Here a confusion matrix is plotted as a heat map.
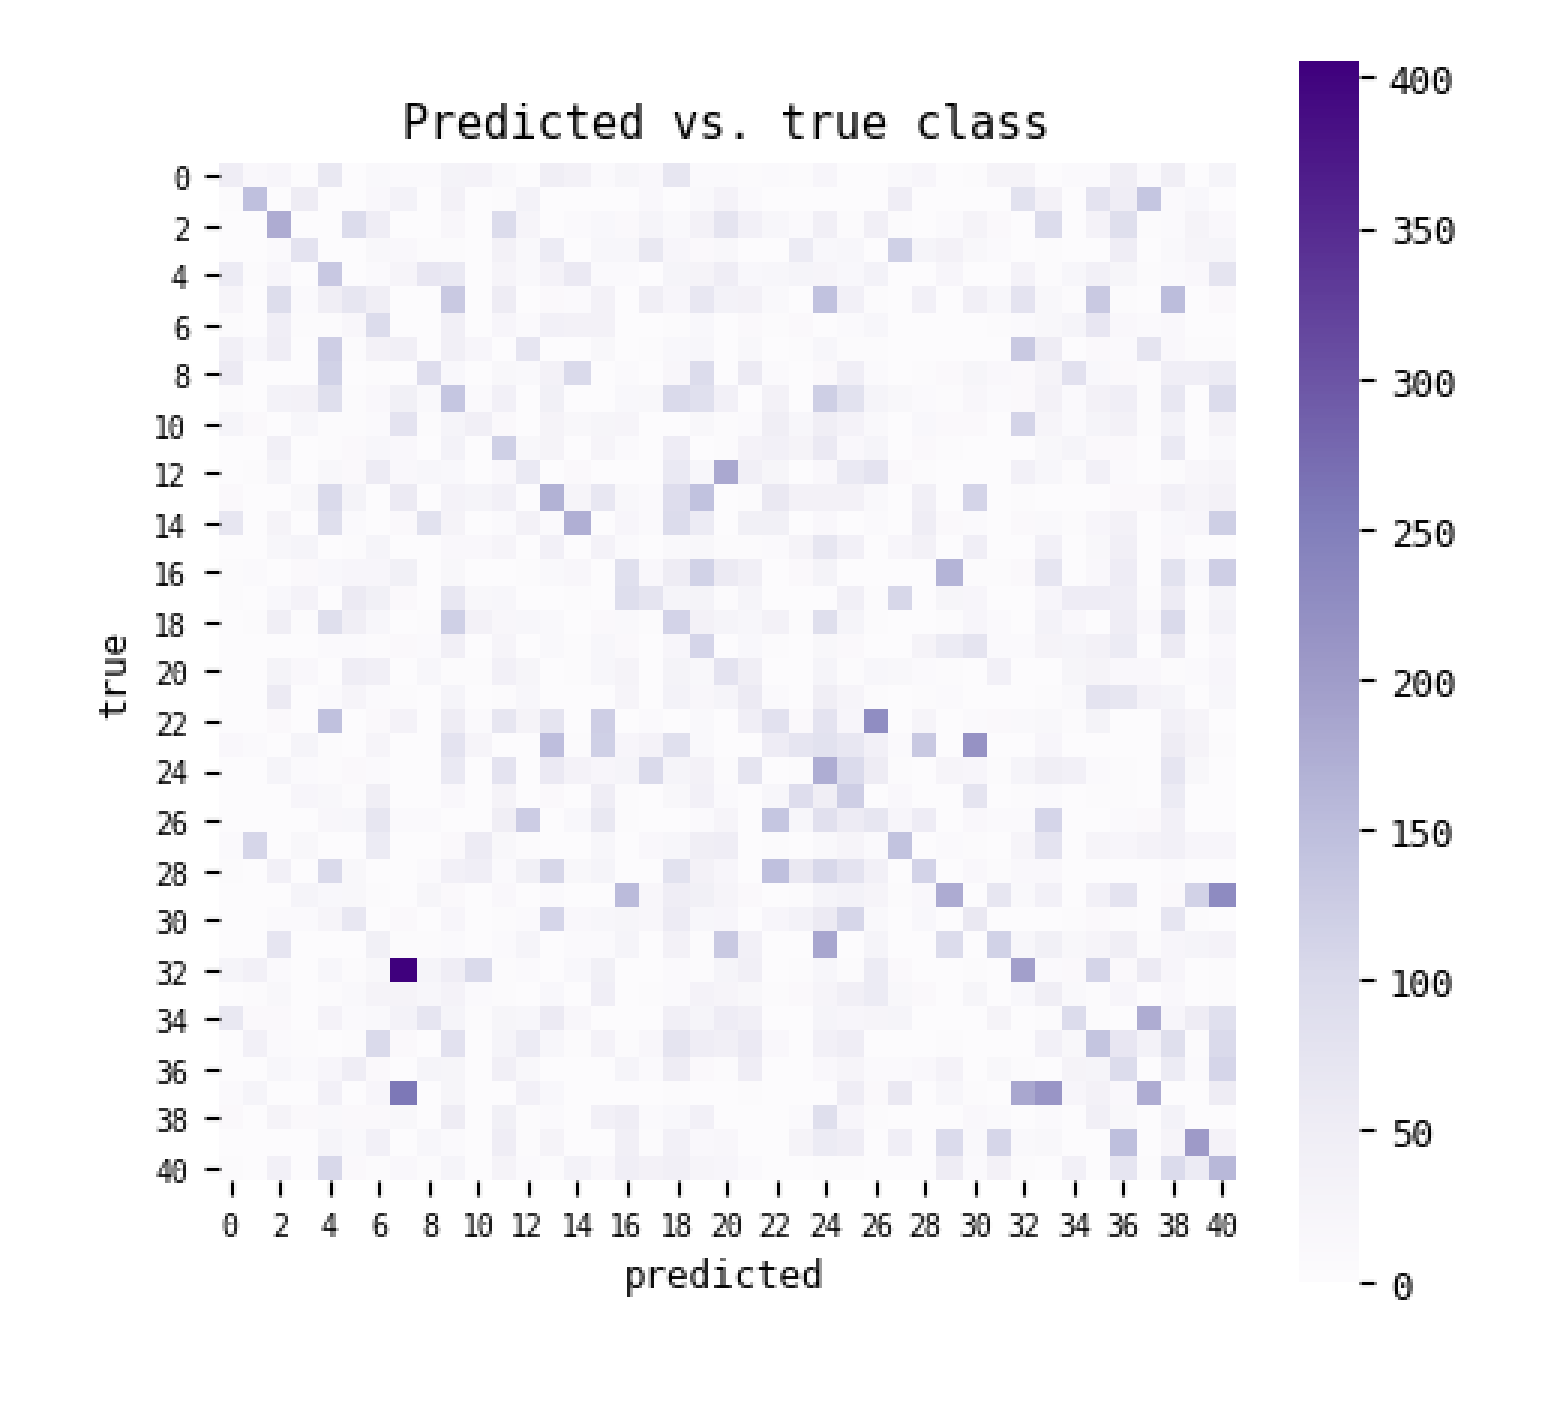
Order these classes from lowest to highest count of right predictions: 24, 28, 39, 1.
28, 1, 24, 39
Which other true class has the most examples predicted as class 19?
13
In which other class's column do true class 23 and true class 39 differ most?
30
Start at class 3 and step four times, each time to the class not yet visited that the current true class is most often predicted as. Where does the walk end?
7
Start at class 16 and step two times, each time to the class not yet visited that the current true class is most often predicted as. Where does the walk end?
40
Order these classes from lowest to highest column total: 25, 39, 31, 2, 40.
31, 39, 2, 25, 40
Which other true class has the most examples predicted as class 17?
24
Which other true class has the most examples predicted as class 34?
8
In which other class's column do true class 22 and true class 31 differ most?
26
